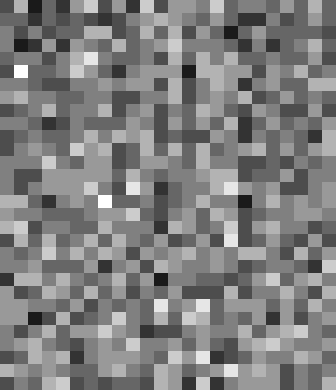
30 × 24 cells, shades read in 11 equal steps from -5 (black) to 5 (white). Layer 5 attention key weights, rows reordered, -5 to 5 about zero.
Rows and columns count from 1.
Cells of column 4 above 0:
12
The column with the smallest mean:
18
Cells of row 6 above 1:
5
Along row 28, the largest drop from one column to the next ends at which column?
16
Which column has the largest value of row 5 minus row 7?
7
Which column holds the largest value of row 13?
4
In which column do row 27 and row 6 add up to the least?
14
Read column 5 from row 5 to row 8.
0 0 -2 -1
